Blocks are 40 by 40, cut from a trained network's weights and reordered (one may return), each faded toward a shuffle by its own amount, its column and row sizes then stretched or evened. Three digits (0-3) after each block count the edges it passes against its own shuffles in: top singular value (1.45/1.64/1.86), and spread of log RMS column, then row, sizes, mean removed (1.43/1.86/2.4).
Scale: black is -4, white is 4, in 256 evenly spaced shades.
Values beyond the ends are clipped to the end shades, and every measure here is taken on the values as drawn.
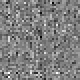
0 2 1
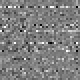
1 0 3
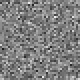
1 0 0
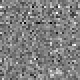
0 1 1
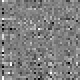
3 2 2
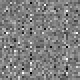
2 2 1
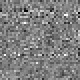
2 0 2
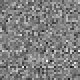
1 0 1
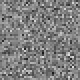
0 1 1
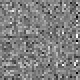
1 2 1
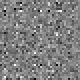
0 2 2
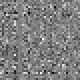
0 3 2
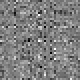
3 3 1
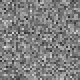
2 0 0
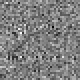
0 0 1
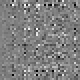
1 3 2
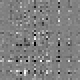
2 3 2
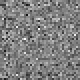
0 1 2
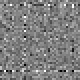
2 2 1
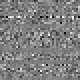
0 0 3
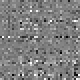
0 2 3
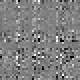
0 3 3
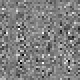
1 3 1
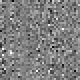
0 3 0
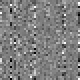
2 3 0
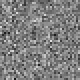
2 1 0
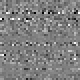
0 0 3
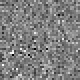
0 1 0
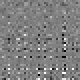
3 2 3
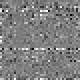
2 2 3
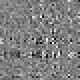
2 2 2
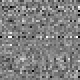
3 0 3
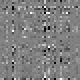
1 3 3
